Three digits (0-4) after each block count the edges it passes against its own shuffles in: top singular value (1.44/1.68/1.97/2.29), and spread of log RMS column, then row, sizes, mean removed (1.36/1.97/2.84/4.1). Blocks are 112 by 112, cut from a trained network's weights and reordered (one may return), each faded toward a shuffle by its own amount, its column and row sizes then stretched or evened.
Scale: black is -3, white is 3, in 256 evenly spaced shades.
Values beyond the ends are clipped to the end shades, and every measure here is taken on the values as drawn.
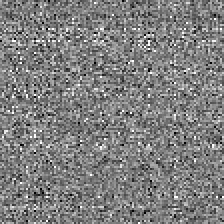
2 2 2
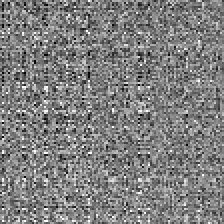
4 3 0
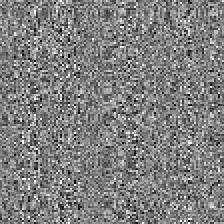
4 3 0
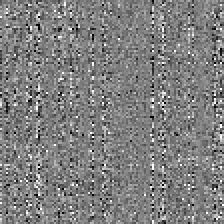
0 4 2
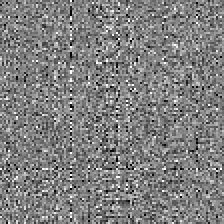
4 3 1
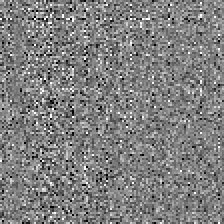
2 3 1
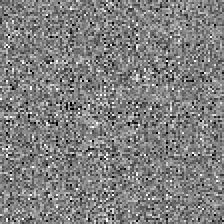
1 2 2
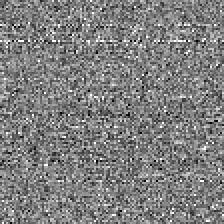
2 0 2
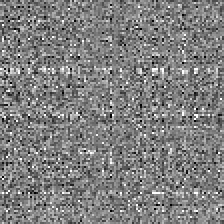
3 3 2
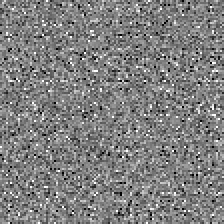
2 1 2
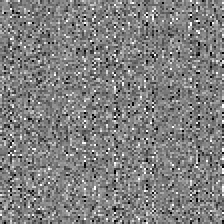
2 3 0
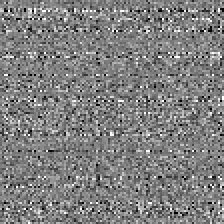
3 2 4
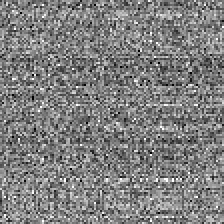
4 0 1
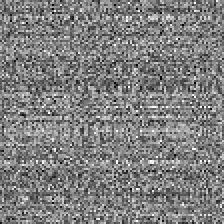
4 1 1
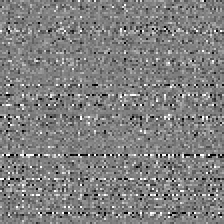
3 1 4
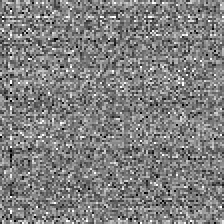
2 1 1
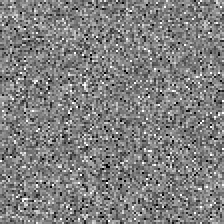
1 1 0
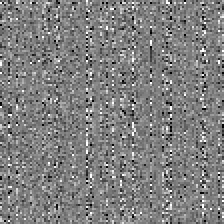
1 4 1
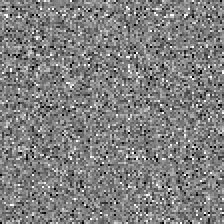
2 1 2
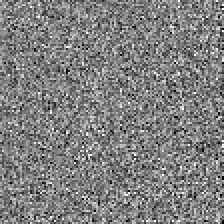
0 2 1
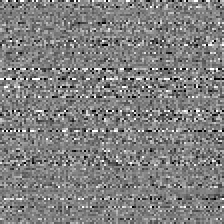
0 1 4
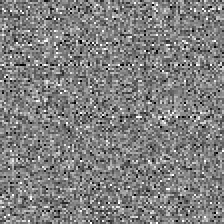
2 0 2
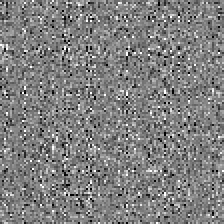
3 3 2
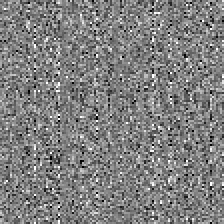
2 3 0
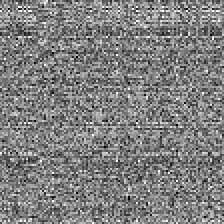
4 1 1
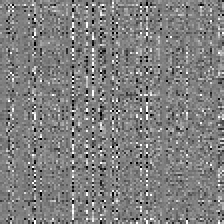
4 4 2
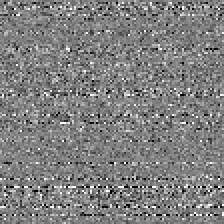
2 0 4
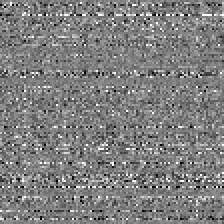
2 1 4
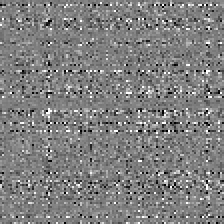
0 3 4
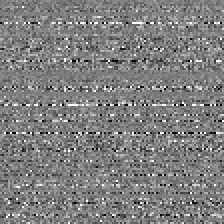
2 0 4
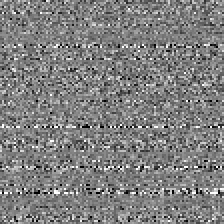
0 0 4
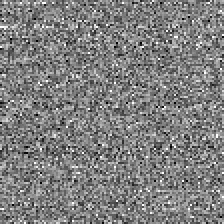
1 0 2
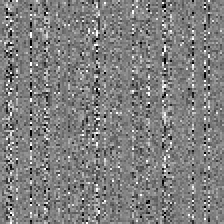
0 4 0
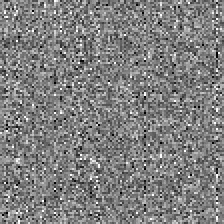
0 3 0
